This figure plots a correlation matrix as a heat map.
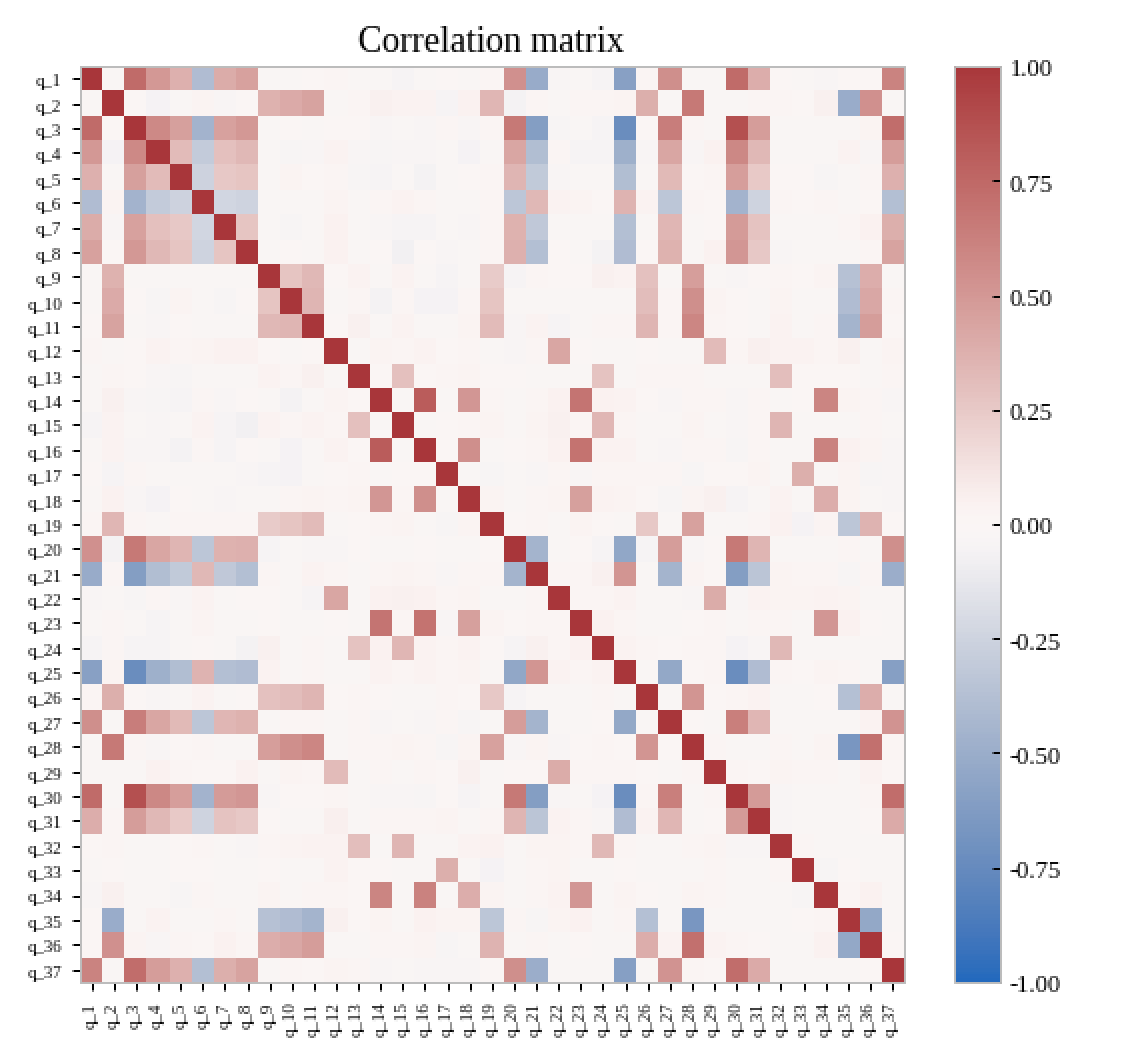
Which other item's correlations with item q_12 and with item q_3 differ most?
q_30
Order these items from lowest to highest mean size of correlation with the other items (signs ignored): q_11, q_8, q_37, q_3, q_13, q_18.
q_13, q_18, q_11, q_8, q_37, q_3
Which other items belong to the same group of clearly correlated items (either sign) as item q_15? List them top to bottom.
q_13, q_24, q_32
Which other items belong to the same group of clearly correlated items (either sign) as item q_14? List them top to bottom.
q_16, q_18, q_23, q_34
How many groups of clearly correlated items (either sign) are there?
6
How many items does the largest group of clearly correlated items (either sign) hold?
14
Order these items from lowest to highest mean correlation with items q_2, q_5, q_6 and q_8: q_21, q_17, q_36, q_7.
q_21, q_17, q_7, q_36
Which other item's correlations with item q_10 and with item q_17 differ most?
q_28
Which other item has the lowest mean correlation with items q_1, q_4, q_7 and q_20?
q_25
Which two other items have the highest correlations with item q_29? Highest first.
q_22, q_12
